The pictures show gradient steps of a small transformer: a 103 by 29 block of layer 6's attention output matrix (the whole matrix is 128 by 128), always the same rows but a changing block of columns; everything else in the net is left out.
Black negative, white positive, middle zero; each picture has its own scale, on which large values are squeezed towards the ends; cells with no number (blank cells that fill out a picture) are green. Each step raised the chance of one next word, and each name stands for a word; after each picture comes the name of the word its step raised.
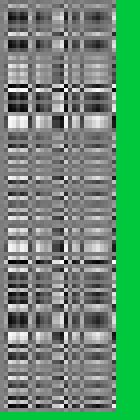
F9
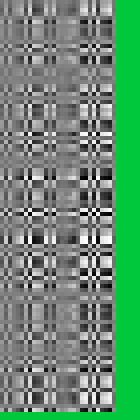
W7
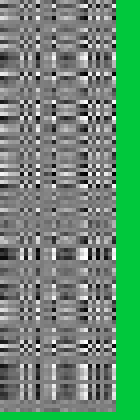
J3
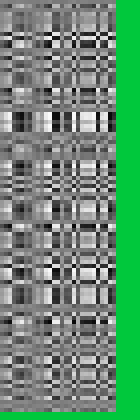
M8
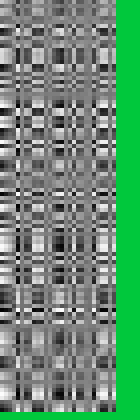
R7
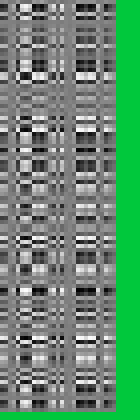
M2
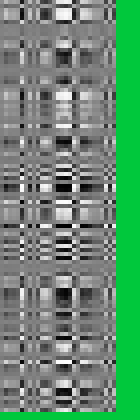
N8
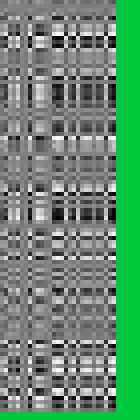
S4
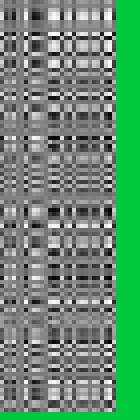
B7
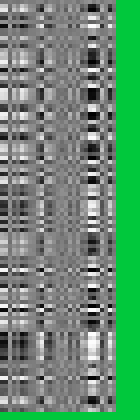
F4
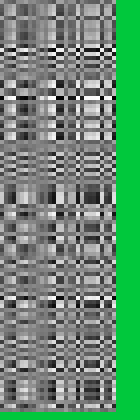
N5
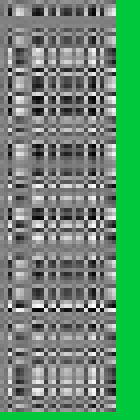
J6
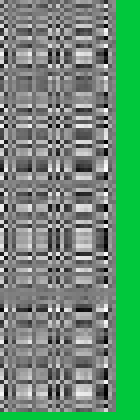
R7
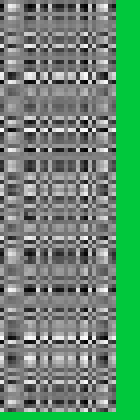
M2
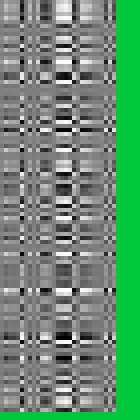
M2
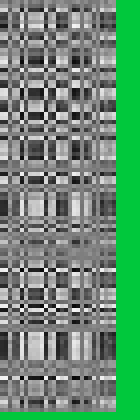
F4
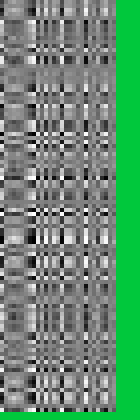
W7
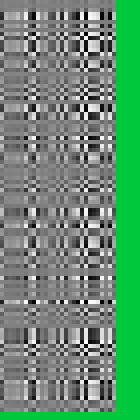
B7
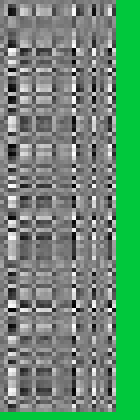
J6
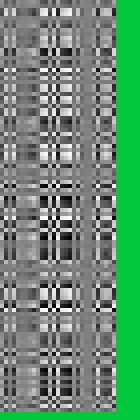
J6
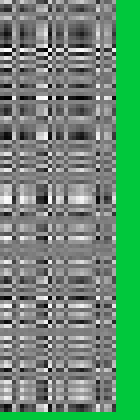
N5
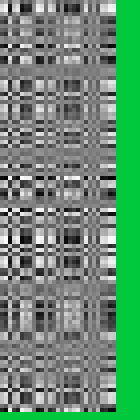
W7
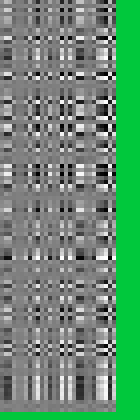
J3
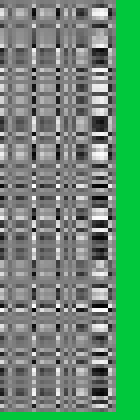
J6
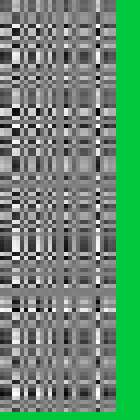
R7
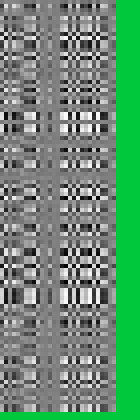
M8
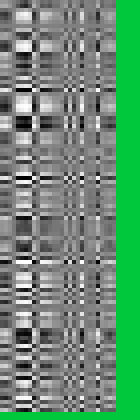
F9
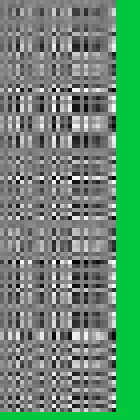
F9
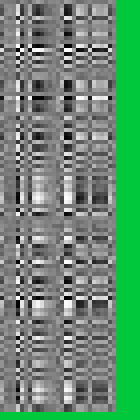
N5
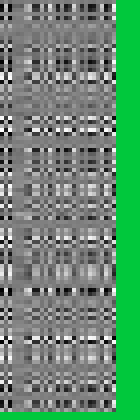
M2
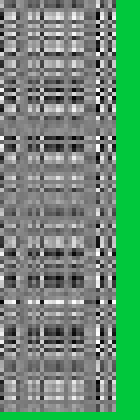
B7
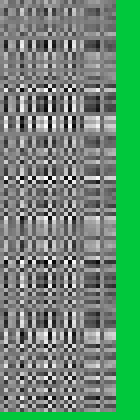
F9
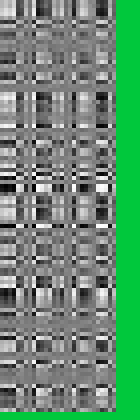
N8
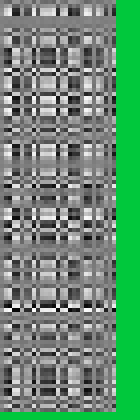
J6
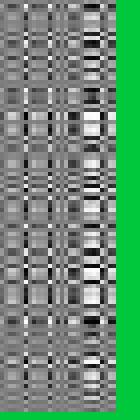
M8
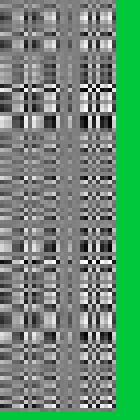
F9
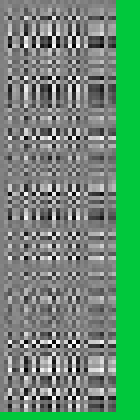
S4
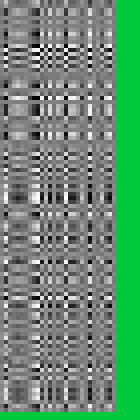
N5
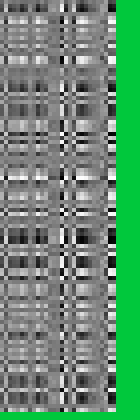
W7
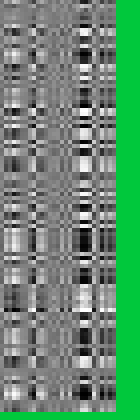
R7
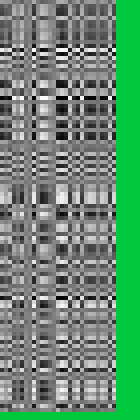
N5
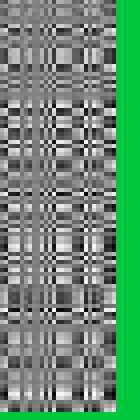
R7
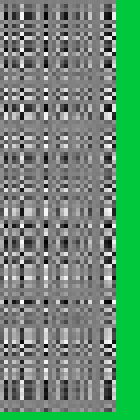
B7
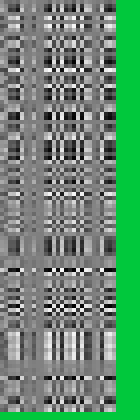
F4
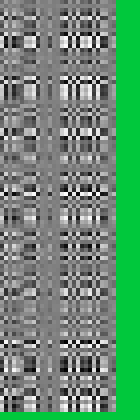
S4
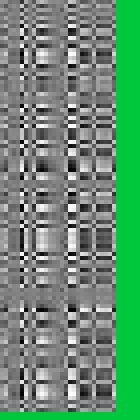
R7
